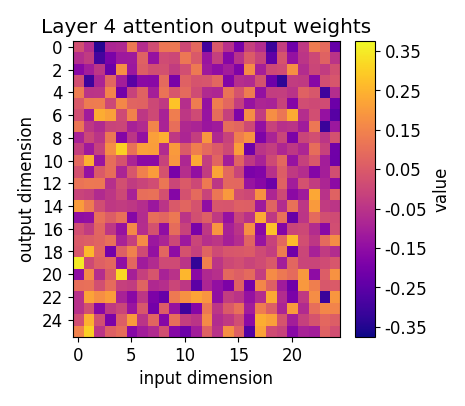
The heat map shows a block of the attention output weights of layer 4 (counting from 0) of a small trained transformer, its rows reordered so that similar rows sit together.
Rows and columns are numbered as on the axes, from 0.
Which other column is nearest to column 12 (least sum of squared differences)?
15
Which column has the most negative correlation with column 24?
9
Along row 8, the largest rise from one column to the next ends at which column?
7
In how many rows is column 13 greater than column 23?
14
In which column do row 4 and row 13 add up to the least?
23
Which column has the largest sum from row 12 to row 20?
1
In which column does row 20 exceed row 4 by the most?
4
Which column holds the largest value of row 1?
10
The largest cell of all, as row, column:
19, 0
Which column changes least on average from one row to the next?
21
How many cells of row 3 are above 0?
10
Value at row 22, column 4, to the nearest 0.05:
-0.1
